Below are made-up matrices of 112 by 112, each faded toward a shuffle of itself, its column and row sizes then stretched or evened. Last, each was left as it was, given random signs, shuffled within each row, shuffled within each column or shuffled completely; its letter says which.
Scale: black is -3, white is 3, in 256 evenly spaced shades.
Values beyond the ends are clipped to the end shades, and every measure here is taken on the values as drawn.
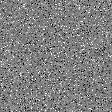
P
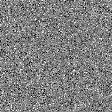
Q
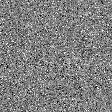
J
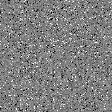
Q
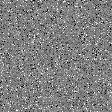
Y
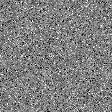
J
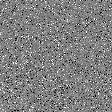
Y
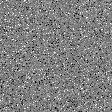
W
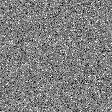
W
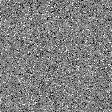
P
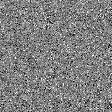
Q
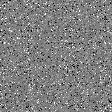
Y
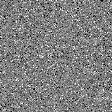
Q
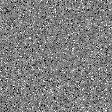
Y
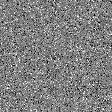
P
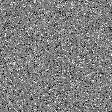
P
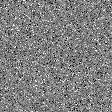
W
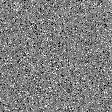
W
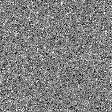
Y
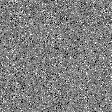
Y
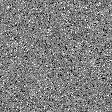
W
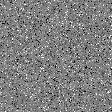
P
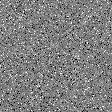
W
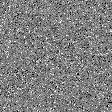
W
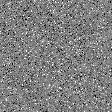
P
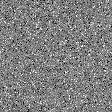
W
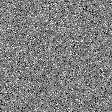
W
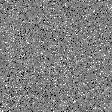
P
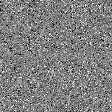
Q
